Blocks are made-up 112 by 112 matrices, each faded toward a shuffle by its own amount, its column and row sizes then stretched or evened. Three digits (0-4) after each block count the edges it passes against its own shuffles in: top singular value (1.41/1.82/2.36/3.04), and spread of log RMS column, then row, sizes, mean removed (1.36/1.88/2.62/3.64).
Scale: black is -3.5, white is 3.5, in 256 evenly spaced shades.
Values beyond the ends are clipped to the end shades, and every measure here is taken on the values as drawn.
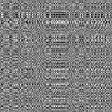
4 3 4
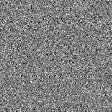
2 0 1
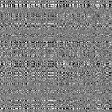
4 2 4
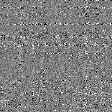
1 2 4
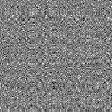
3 0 1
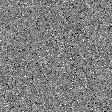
0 0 0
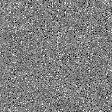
1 2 1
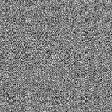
3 0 1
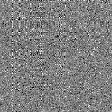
3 2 1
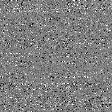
0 1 3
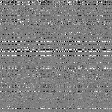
4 1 4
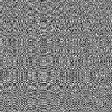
4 1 3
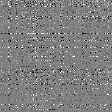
2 3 4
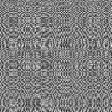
4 3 3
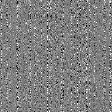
2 4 0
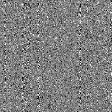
2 3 0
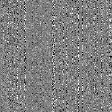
2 4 0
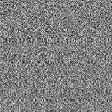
3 0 2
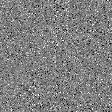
0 1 1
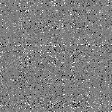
0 3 3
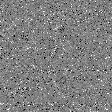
0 0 2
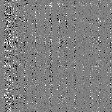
2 4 2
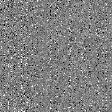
1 3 0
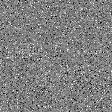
0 0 1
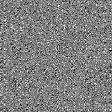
2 2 0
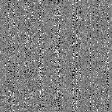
1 4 1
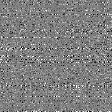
2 2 4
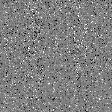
0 2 1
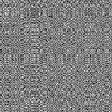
4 2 0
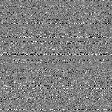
2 0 4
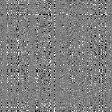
3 4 3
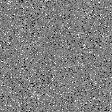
0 1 1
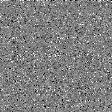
1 1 2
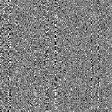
3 3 0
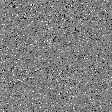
0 0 1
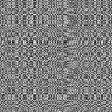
4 3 4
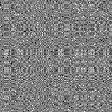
4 0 2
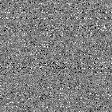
1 0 3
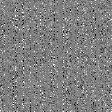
0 4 1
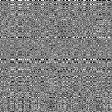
4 1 4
